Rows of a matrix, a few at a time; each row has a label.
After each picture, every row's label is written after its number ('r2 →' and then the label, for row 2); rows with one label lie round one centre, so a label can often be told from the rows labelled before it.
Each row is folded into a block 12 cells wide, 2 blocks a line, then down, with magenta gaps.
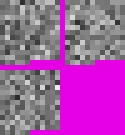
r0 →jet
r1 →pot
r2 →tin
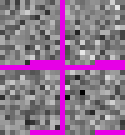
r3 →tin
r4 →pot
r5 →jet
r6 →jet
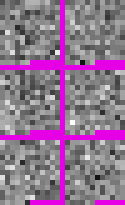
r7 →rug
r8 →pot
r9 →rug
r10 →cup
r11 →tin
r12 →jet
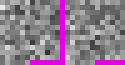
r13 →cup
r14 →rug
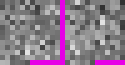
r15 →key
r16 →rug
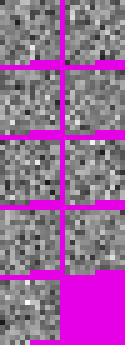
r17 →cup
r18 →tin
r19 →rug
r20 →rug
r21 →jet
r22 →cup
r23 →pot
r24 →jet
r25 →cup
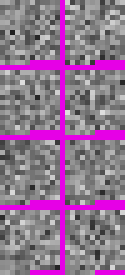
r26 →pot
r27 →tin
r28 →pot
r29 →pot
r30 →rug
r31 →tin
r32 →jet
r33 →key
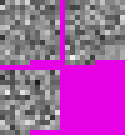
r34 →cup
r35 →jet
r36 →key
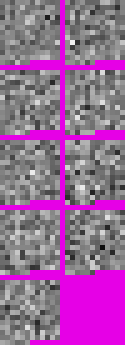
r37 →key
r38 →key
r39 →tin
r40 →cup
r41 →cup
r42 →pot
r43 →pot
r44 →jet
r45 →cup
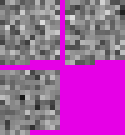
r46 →jet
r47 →key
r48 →pot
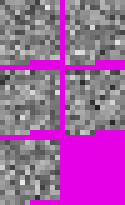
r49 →rug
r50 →pot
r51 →cup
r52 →tin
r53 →rug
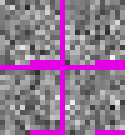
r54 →tin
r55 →rug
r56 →tin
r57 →rug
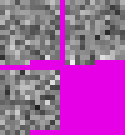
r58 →pot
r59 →cup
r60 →jet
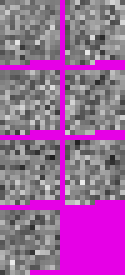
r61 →pot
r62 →jet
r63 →rug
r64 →rug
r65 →key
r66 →key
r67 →rug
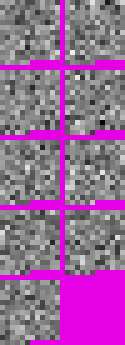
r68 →rug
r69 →cup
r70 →tin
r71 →tin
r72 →rug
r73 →rug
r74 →cup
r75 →pot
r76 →tin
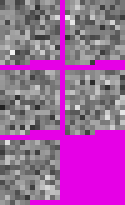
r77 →rug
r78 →pot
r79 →pot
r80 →key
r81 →key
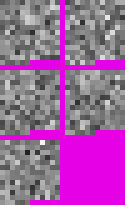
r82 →jet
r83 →cup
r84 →pot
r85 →pot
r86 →key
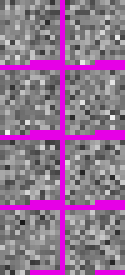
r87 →key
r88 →tin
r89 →cup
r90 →key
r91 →key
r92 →rug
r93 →tin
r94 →cup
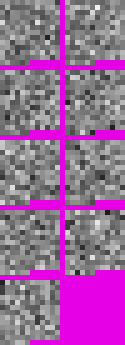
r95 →rug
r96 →tin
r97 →jet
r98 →tin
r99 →pot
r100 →jet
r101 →rug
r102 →cup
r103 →key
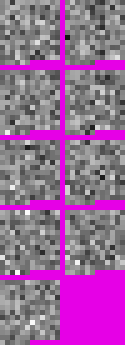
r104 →pot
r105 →pot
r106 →key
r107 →cup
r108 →pot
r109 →jet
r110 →cup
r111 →rug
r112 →pot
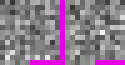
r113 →key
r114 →rug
